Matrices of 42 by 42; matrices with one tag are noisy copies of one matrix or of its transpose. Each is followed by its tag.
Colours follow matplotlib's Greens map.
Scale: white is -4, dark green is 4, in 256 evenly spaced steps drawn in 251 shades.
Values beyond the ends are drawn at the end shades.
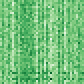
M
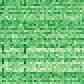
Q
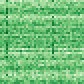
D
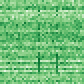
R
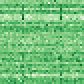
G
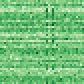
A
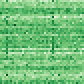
D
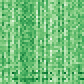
M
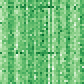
D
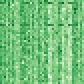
Q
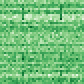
G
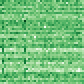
Q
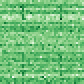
G
